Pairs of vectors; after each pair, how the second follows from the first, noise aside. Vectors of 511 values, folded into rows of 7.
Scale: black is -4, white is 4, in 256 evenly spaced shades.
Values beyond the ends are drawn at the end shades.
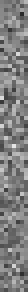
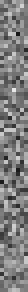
wrapped around, negated.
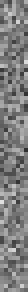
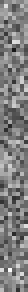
reversed.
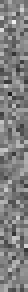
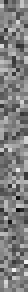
reversed.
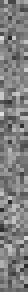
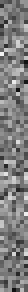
reversed.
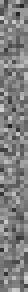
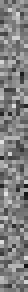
wrapped around, negated.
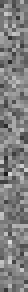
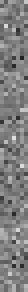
reversed, negated, partly zeroed.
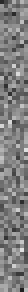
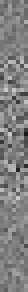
reversed, negated, partly zeroed.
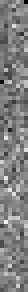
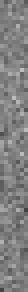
reversed, shrunk.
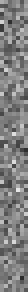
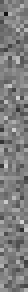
reversed, partly zeroed.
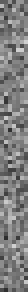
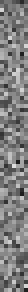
reversed.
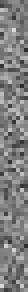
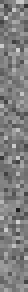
reversed, negated, partly zeroed.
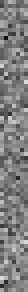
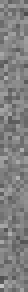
negated, shrunk.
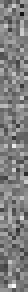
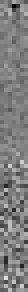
reversed, negated, partly zeroed.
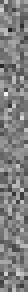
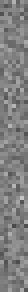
reversed, shrunk.
